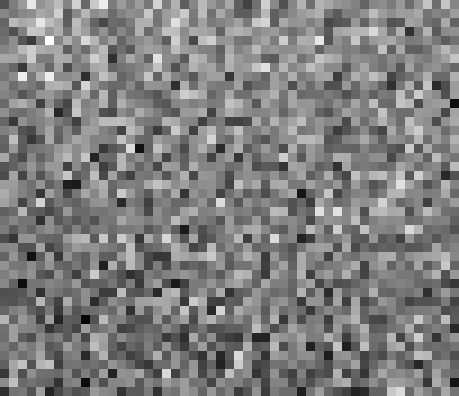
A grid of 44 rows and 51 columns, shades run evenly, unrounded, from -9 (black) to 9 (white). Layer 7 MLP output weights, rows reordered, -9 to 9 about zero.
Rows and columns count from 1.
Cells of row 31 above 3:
6
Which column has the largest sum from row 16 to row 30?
15
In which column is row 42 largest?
19
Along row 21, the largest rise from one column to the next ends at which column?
27
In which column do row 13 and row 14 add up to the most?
43
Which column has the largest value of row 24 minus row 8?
3
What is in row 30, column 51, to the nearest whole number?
-2
